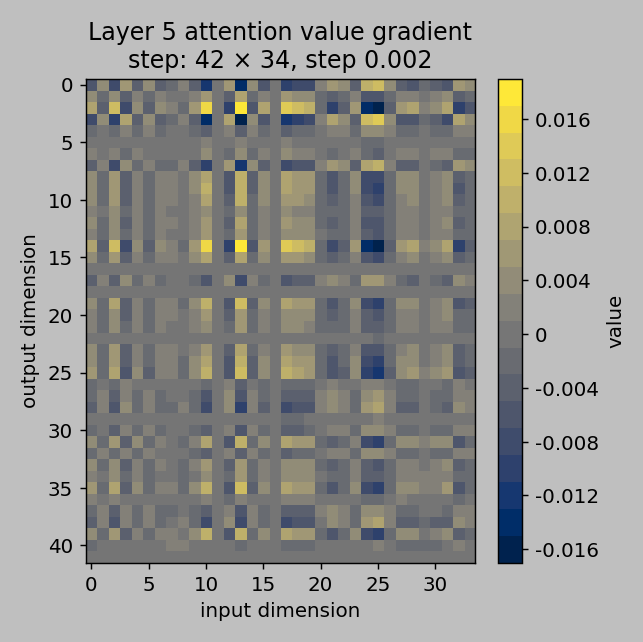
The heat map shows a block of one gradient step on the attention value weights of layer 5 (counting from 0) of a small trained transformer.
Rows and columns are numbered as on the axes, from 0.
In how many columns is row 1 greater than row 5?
16
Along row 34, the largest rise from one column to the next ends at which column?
13
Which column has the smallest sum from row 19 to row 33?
25
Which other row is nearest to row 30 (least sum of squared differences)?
4
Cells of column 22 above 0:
11
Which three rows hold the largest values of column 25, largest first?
3, 0, 7
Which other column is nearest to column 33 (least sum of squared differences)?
22
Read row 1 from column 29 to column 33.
0 0.002 0.004 -0.004 -0.002
